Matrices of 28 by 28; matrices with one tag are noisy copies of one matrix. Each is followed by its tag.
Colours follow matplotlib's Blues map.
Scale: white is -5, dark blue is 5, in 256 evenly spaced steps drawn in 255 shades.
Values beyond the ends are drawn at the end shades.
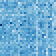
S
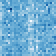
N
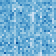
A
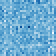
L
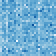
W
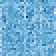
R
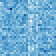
N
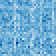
A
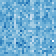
A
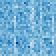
A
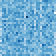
R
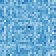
L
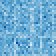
A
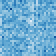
N
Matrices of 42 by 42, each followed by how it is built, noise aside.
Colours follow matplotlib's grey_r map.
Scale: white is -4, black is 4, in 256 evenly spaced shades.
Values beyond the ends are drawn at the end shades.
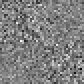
block diagonal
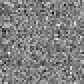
blocks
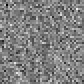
blocks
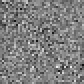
block diagonal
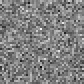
repeating columns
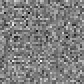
low rank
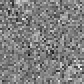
block diagonal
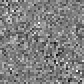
block diagonal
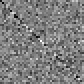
diagonal
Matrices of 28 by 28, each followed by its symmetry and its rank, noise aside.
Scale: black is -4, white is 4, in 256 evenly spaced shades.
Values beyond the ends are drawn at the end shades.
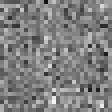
no symmetry, rank eight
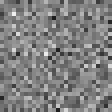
symmetric, rank seven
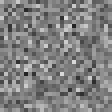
symmetric, rank eight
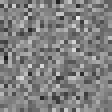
no symmetry, rank seven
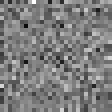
no symmetry, rank seven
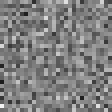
no symmetry, rank eight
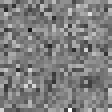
no symmetry, rank six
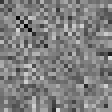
symmetric, rank six
